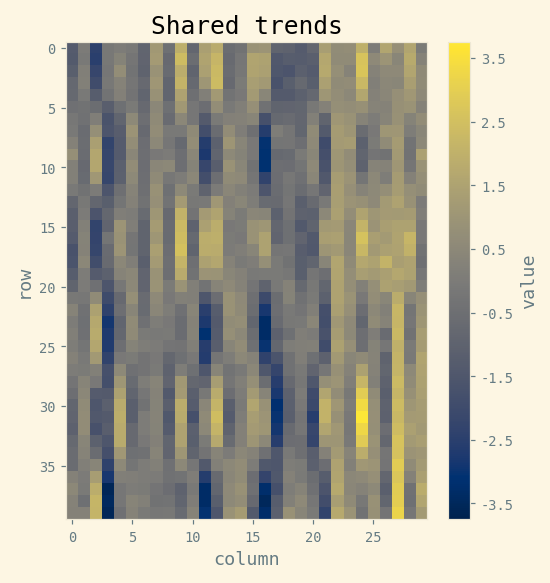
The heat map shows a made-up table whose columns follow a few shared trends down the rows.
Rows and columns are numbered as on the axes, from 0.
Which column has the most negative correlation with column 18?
15
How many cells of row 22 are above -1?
25
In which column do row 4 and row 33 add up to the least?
17
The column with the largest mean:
27
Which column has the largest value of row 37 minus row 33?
2
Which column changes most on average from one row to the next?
16
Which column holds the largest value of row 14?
9
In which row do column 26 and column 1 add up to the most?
18
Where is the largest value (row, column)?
31, 24
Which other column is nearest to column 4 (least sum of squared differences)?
1
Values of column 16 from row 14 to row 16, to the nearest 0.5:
0.5 1 1.5
